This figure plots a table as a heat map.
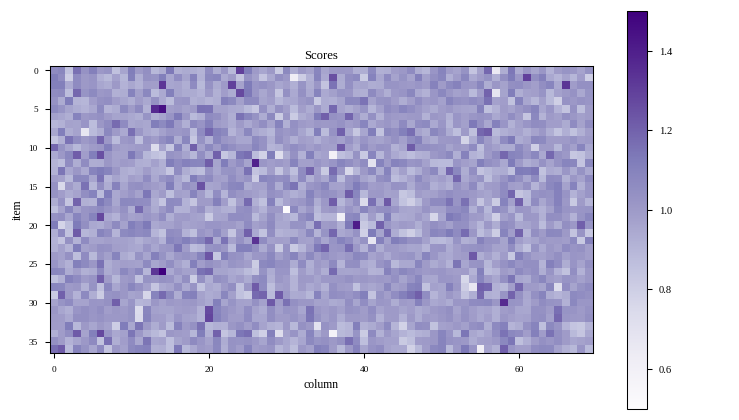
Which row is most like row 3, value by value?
0
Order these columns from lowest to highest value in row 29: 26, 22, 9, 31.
31, 9, 22, 26
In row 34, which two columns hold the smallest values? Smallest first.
36, 29
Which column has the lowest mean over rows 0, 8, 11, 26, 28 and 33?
54
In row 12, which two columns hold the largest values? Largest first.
26, 20
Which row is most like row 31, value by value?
32
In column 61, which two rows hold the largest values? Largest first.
1, 13
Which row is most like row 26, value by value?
5
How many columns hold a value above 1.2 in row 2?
3
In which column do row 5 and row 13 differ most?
14
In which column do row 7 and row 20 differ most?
39
